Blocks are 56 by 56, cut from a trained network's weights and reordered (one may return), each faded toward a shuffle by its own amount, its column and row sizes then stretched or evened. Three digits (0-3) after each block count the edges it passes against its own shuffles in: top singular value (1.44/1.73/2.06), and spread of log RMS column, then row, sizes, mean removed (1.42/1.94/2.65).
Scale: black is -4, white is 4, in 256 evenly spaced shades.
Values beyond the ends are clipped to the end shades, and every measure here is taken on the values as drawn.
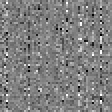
1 3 0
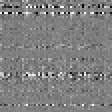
2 0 3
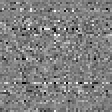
1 1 3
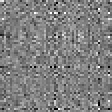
3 2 2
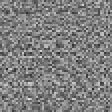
3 0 1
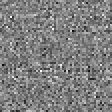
0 0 2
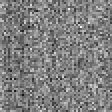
1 0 1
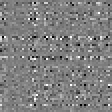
0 2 3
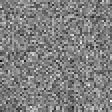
2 0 0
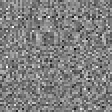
2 0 1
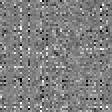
2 3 2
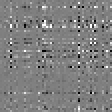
3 3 3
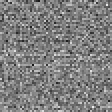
2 0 1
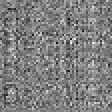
2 1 2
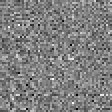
2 1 1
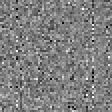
0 2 0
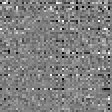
0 2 3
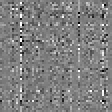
1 3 2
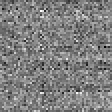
2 1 1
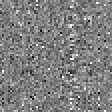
1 2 0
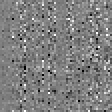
0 3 1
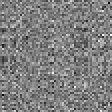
3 2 1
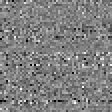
1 1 2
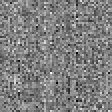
1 2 0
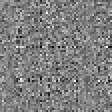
0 2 2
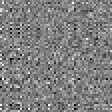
3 2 2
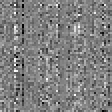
2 3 1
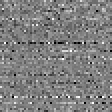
1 0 3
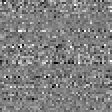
1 0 3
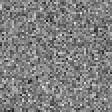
0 0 0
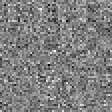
2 1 1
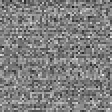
2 0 0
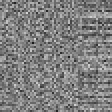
3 0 0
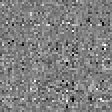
0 2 2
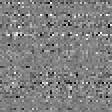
0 1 3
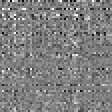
1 1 3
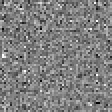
0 2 1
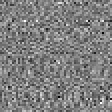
3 0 2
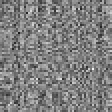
3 0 2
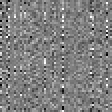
3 3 0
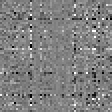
2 3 2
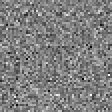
1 0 1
